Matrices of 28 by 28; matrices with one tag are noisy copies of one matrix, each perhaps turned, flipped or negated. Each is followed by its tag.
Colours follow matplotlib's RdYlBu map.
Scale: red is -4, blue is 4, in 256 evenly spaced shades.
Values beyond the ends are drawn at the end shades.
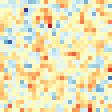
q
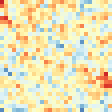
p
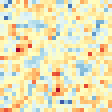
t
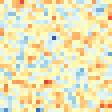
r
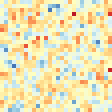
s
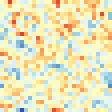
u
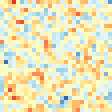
s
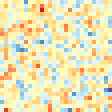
q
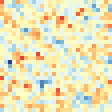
t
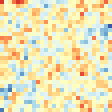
p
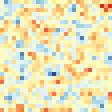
r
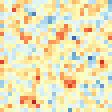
t
